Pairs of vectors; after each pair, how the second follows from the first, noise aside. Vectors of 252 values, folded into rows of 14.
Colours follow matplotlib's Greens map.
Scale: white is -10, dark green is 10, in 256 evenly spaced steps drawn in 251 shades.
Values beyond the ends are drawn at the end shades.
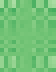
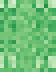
scaled up.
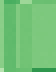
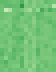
wrapped around, negated, partly zeroed.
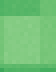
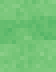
wrapped around, shrunk.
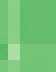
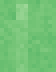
wrapped around, shrunk.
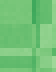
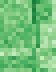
scaled up.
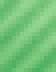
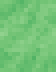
wrapped around, negated, shrunk.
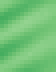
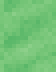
wrapped around, shrunk.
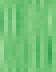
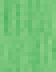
reversed, shrunk.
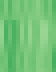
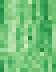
reversed, scaled up.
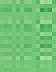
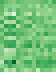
reversed, scaled up.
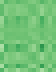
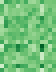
scaled up.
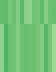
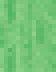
wrapped around, negated, shrunk.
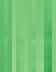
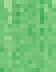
reversed, negated, partly zeroed.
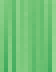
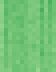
reversed, shrunk.
